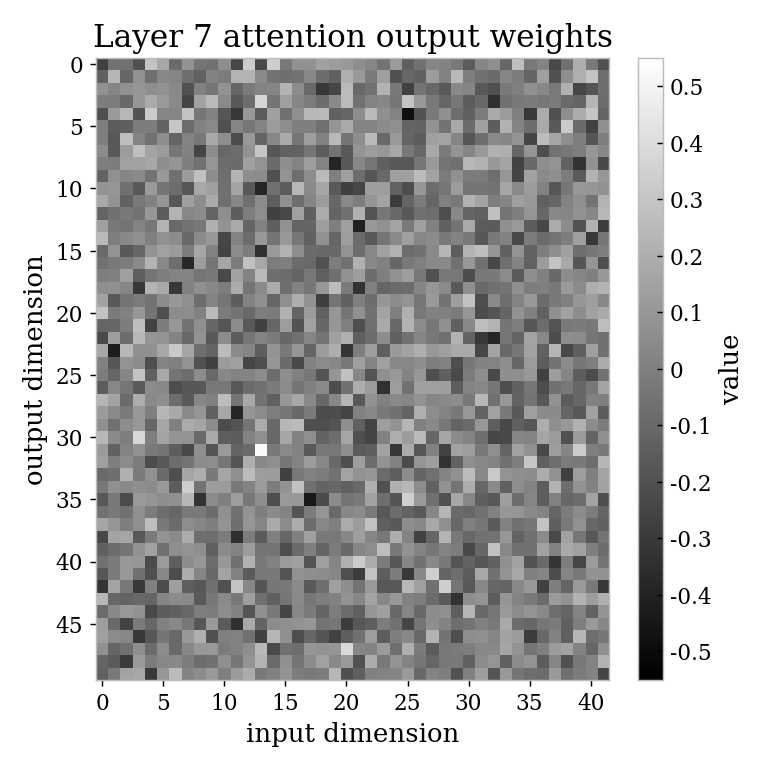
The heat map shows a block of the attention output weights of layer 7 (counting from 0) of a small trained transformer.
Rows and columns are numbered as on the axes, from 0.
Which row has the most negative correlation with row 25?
4
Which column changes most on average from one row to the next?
20
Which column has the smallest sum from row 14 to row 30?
18
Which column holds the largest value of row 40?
21
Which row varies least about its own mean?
36
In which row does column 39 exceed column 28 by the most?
31
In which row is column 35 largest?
32
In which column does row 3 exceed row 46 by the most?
13
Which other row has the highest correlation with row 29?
30
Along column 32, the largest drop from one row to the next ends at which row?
22
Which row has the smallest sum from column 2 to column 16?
26
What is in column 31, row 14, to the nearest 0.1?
-0.2
